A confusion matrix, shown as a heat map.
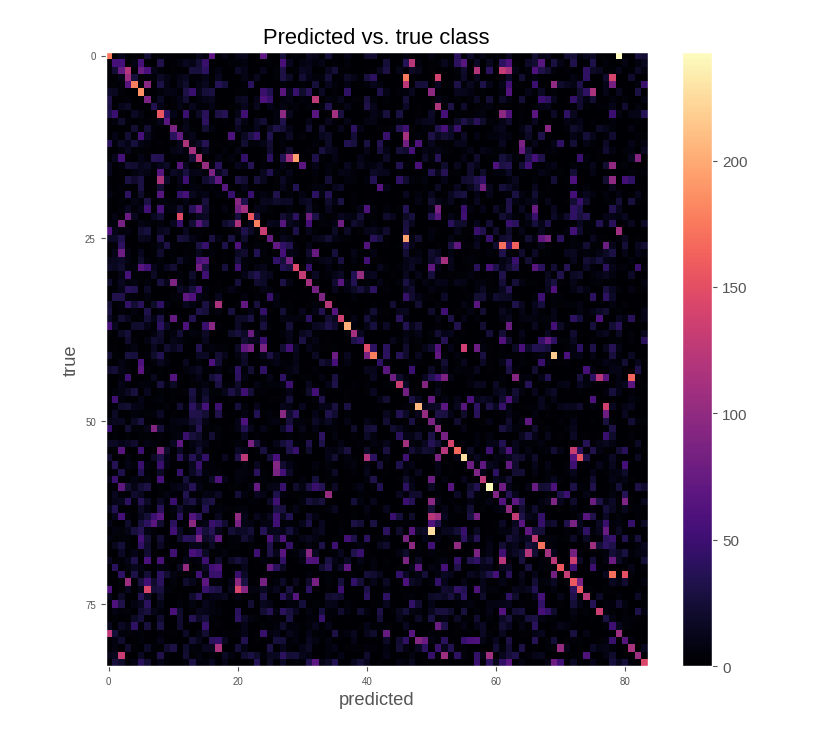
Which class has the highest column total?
46
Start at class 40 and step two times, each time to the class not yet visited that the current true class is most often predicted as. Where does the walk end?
73
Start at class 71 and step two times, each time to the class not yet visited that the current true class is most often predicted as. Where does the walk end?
51
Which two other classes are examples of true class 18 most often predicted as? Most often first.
58, 42
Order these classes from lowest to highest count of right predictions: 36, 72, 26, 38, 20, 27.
27, 26, 20, 38, 36, 72
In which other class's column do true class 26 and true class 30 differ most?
63
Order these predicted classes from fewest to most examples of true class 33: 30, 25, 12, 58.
30, 58, 25, 12
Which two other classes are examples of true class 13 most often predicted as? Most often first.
64, 47
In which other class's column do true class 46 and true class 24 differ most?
79
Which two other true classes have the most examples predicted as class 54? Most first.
67, 26
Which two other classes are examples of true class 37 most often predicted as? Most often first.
16, 62
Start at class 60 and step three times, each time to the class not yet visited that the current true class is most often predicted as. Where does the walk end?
8
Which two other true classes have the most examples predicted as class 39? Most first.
30, 68
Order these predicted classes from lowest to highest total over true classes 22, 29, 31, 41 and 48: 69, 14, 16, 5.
16, 5, 14, 69
